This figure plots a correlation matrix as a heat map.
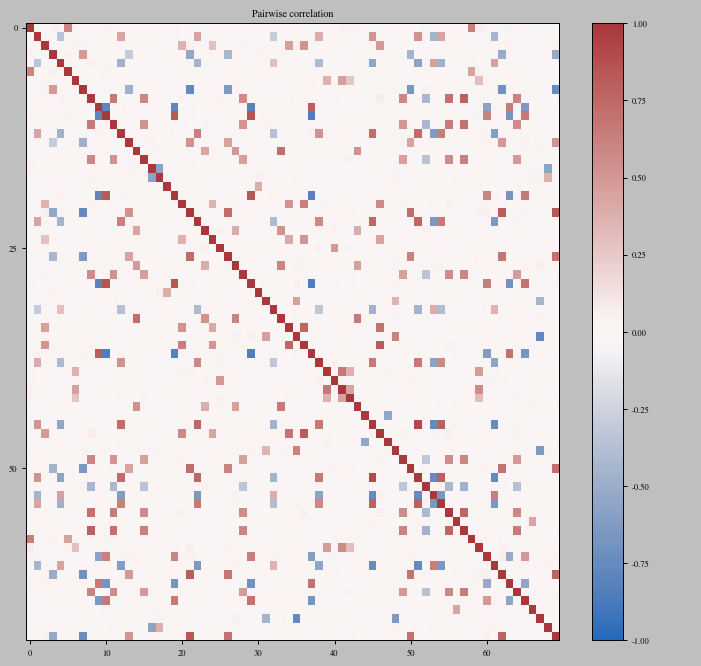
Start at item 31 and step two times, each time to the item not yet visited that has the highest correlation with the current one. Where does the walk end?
48
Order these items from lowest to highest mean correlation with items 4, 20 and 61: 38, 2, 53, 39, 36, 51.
51, 38, 39, 2, 36, 53
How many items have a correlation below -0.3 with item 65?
3
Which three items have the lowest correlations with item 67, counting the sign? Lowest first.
35, 48, 31
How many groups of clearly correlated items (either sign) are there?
14
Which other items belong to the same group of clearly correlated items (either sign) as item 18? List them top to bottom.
30
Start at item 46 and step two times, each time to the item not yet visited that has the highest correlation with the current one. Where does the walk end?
34
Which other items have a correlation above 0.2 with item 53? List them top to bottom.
4, 32, 61
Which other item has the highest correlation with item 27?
33
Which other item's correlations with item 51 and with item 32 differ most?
45
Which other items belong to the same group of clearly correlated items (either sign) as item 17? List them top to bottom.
16, 68
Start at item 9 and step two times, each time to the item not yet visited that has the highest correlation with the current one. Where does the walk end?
63
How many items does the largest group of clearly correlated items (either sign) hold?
11
